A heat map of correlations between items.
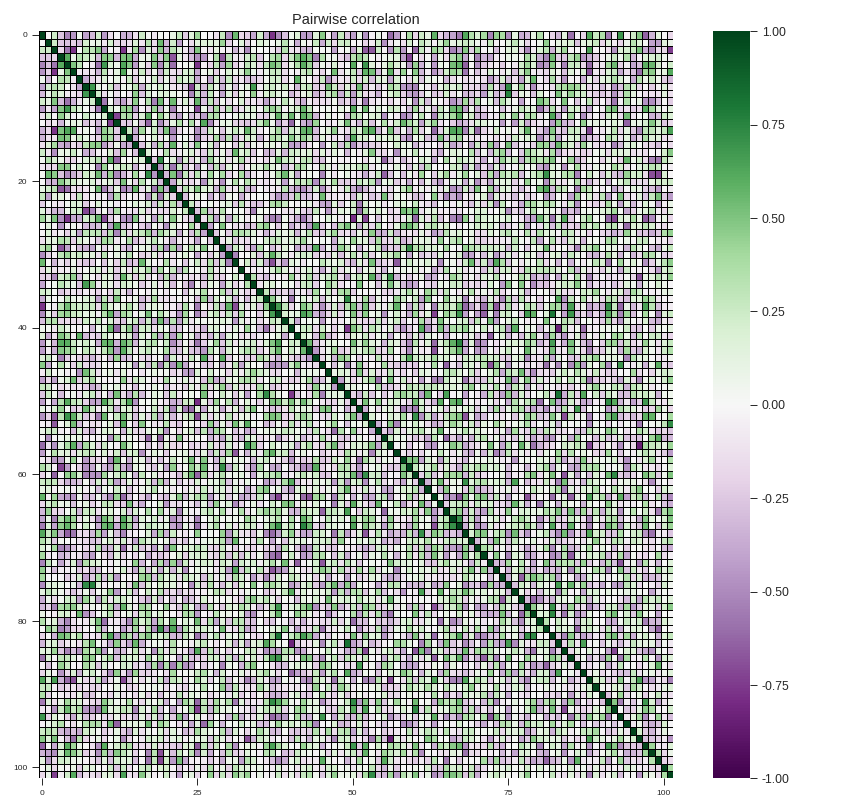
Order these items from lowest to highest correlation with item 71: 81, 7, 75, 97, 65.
75, 65, 7, 97, 81
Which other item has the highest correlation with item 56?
33
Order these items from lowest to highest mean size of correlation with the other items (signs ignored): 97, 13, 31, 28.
28, 31, 97, 13
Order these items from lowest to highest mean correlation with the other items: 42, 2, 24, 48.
2, 24, 48, 42
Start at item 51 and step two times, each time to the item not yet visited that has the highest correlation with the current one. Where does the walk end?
99
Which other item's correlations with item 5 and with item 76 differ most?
68
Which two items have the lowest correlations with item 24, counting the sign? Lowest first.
7, 51
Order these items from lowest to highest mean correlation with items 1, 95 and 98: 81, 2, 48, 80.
80, 2, 81, 48
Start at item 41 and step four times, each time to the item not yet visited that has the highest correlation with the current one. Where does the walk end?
38
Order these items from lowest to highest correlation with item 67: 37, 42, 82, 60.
60, 37, 82, 42
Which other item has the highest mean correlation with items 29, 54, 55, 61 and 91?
64
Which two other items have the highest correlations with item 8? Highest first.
75, 7
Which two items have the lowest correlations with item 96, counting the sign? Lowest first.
56, 33
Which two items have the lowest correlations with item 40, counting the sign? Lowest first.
83, 49
